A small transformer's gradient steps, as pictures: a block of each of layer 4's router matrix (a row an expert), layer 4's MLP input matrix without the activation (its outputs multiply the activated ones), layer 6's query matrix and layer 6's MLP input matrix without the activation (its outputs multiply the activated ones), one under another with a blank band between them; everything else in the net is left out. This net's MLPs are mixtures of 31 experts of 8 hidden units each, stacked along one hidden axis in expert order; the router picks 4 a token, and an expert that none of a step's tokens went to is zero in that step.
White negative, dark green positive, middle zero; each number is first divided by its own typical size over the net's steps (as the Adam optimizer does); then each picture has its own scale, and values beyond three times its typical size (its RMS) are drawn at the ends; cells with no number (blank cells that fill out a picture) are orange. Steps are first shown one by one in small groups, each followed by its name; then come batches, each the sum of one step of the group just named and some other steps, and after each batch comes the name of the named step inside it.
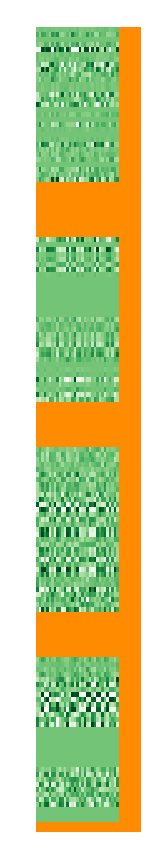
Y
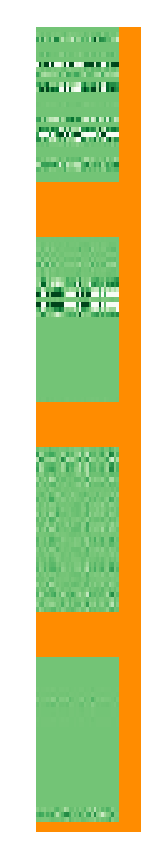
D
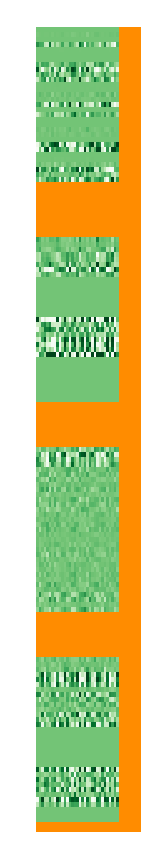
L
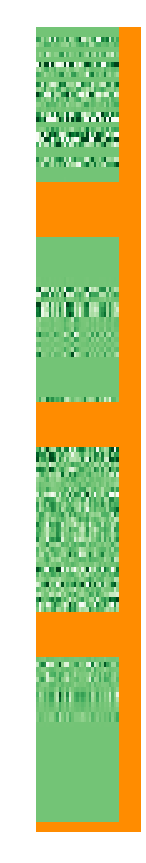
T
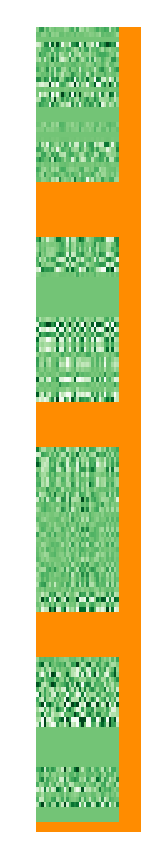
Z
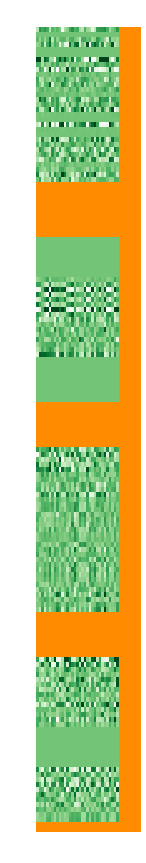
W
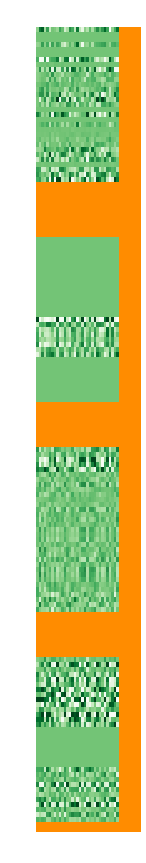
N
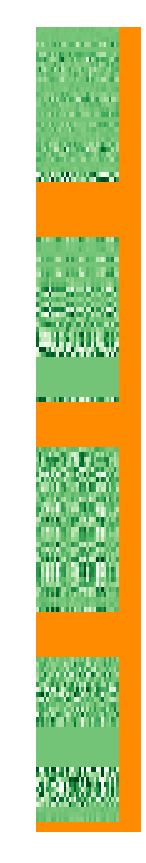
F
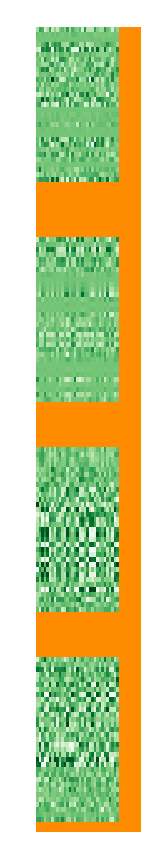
Y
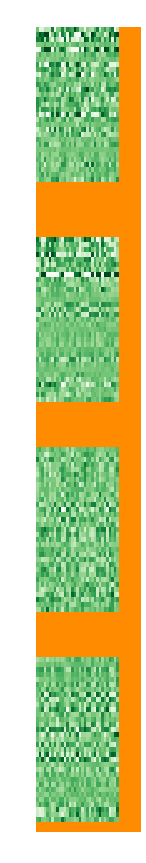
Y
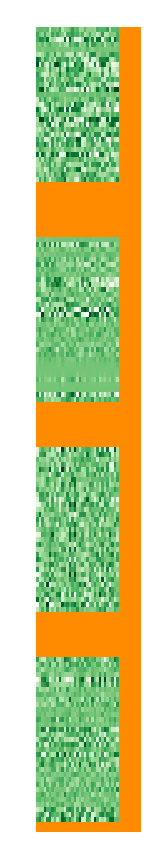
W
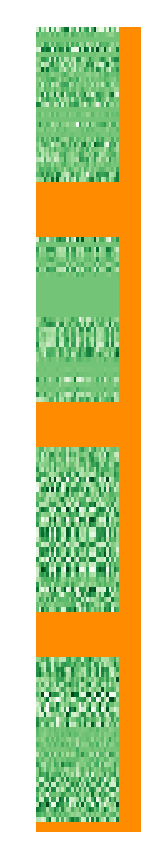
Y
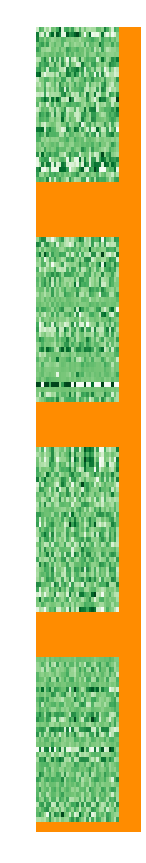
N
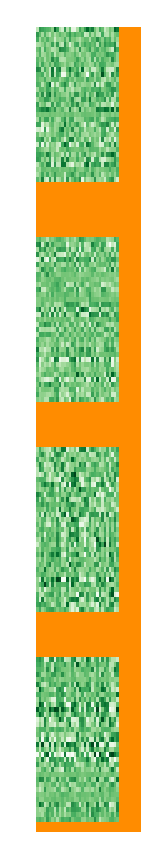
Z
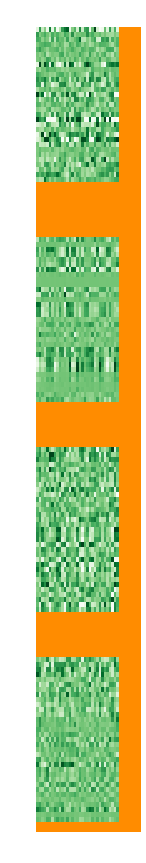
T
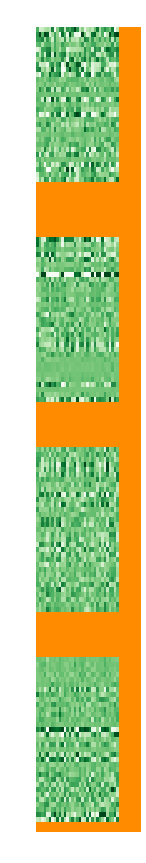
F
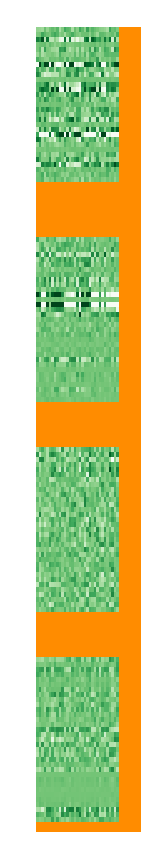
D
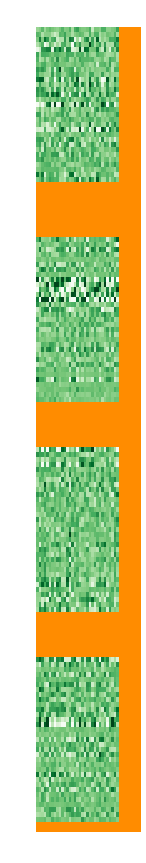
N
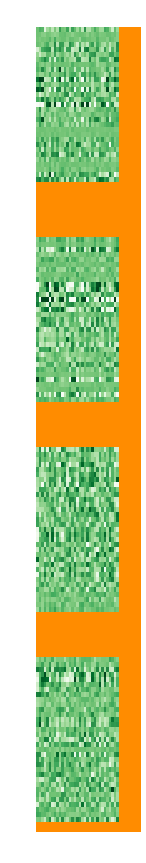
F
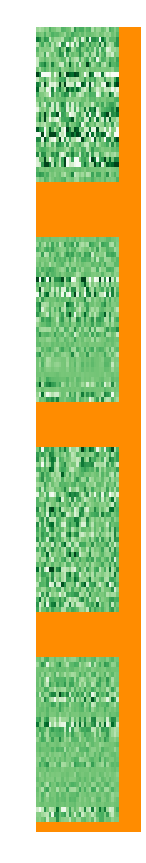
T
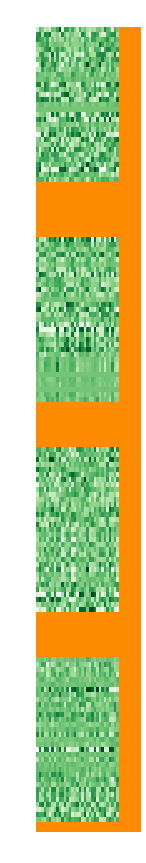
T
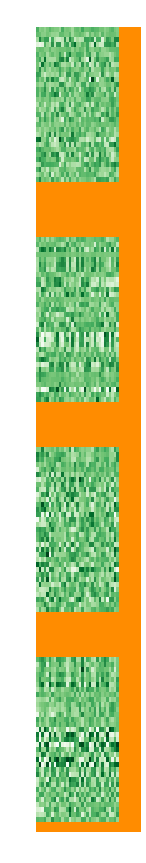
F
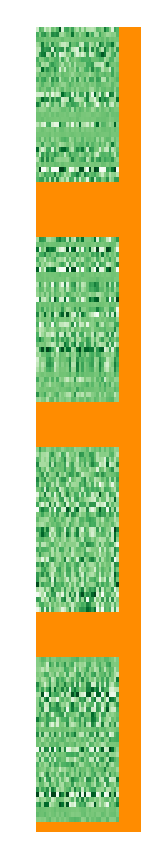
Y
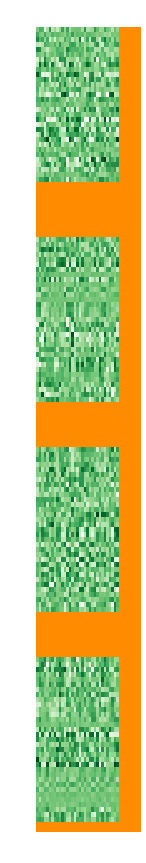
T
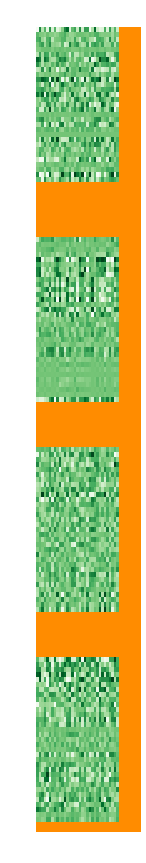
W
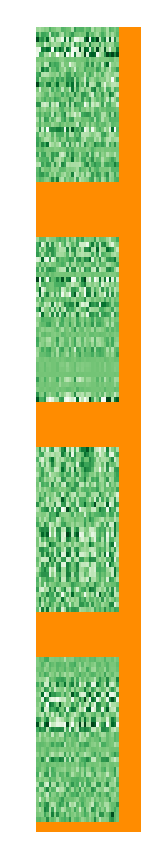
Y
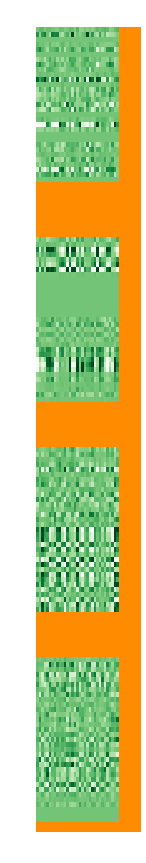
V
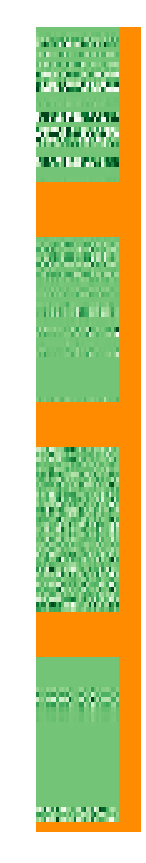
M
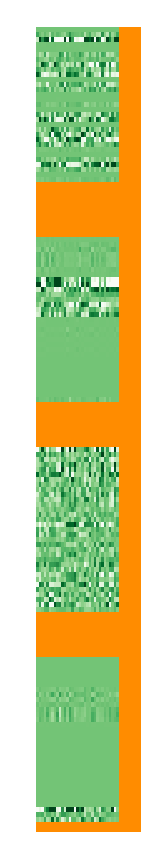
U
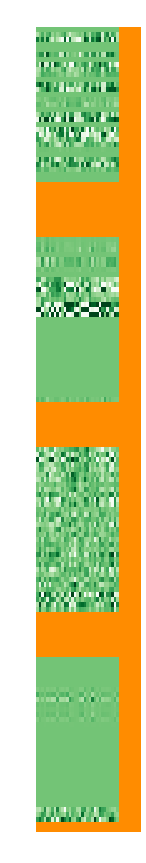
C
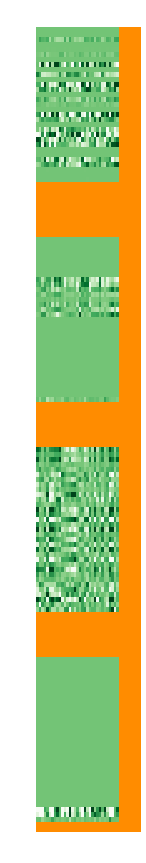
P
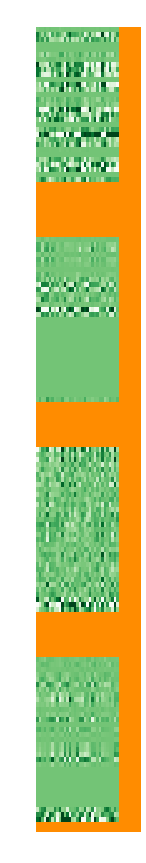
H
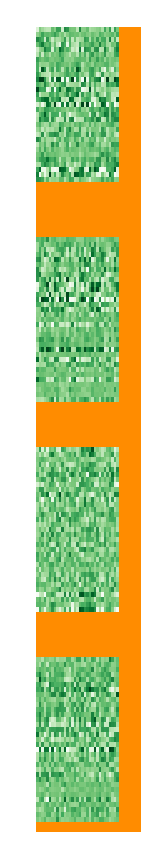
M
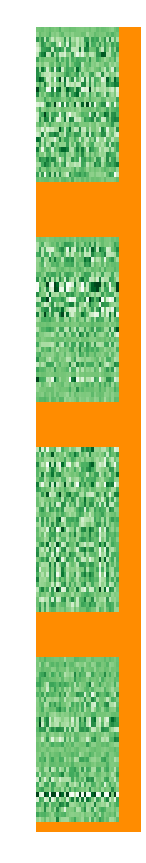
M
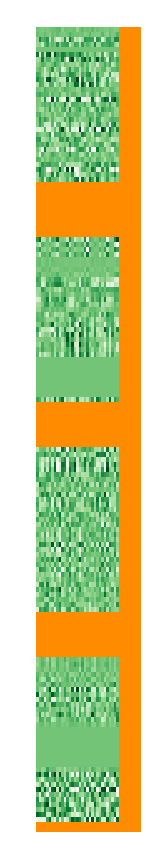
U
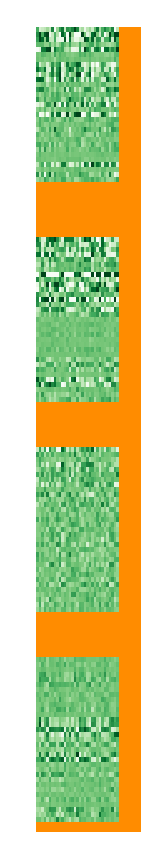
U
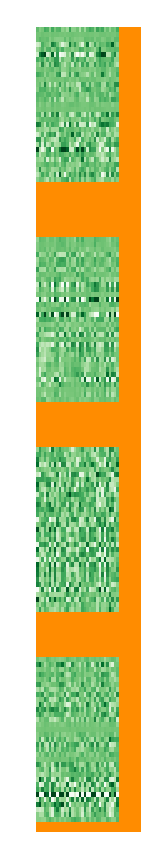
P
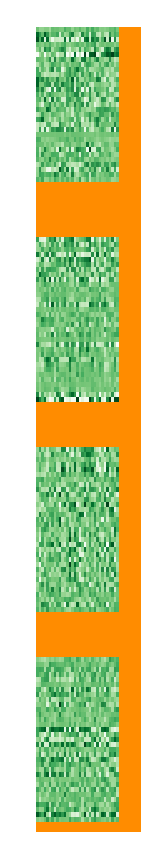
V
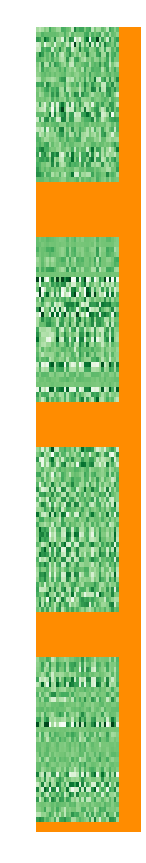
C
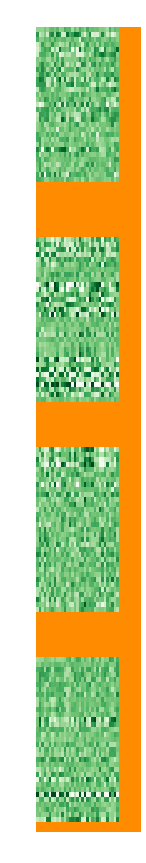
C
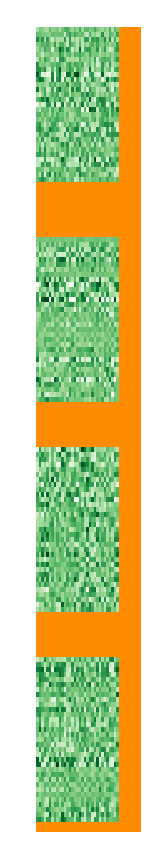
H
